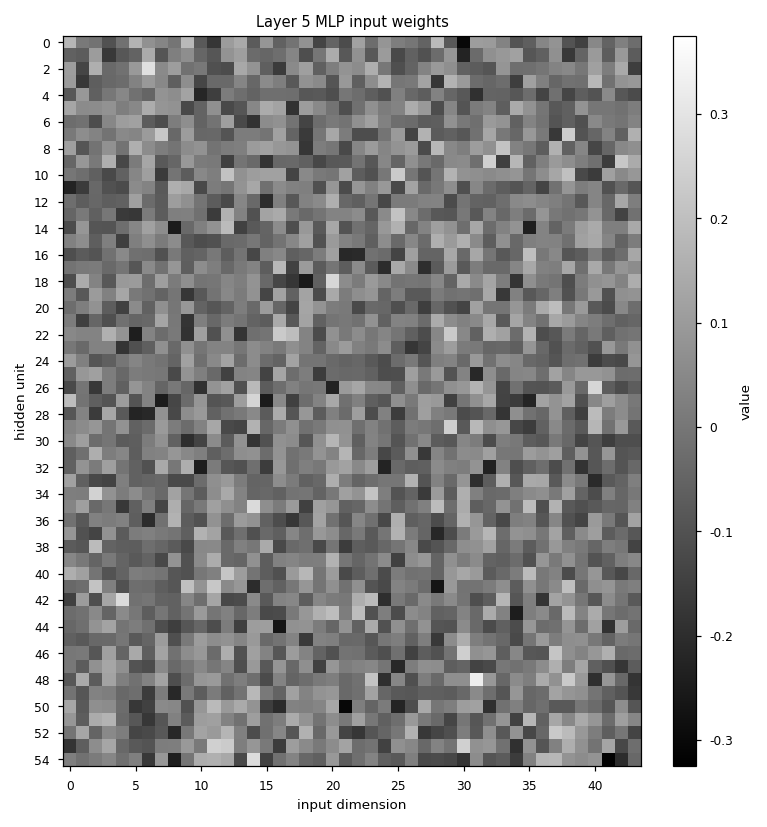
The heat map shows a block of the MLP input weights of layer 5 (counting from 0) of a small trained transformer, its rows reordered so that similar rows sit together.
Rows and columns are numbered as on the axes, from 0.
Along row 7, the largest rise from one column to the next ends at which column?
38
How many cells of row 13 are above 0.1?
4
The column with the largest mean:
20
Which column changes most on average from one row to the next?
2
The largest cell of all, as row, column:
48, 31
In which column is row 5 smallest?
17
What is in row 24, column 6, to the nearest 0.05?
0
